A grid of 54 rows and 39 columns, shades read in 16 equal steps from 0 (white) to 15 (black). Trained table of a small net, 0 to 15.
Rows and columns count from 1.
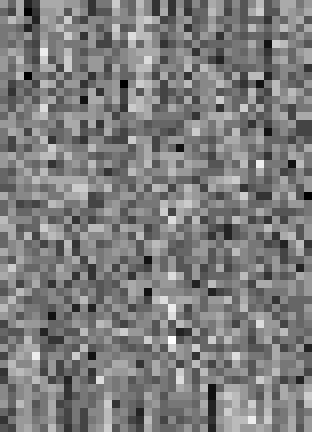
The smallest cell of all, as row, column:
43, 22
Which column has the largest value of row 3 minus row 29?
34
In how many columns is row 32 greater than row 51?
17
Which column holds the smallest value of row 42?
16
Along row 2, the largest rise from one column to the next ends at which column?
4
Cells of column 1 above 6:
38
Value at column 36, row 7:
7
